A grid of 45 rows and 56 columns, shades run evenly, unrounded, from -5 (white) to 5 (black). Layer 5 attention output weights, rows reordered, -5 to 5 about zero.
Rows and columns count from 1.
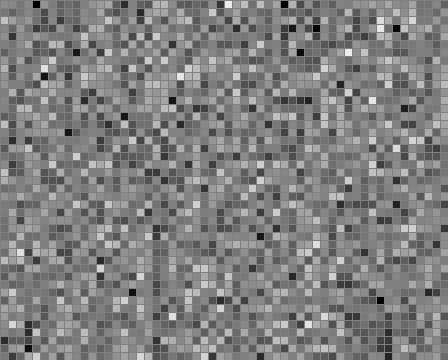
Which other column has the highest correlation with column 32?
30
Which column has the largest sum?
9
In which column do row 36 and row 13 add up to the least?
47
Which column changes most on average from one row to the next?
33
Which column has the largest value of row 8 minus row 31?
40
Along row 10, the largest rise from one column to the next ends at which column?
6
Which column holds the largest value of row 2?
18
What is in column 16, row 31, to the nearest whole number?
1
